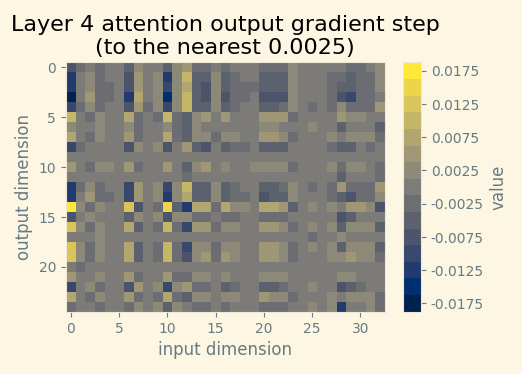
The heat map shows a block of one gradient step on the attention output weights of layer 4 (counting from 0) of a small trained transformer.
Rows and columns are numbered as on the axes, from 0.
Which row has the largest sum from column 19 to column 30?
14
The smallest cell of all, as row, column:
3, 0
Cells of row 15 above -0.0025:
21
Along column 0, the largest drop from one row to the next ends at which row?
15
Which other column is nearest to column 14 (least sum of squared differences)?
16
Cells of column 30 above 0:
8
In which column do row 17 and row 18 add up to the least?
12
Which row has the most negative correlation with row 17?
24
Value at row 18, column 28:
-0.005
